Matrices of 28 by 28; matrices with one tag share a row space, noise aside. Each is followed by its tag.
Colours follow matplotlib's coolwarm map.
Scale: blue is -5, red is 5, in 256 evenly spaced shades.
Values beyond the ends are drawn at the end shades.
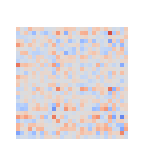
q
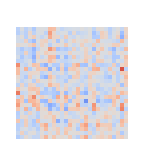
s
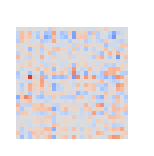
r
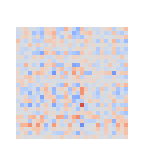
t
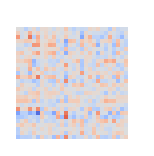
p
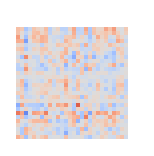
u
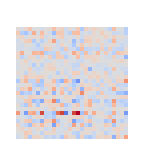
t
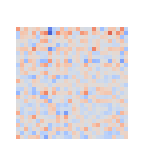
s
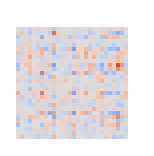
r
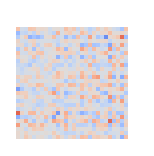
q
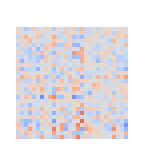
t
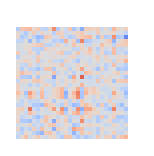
t
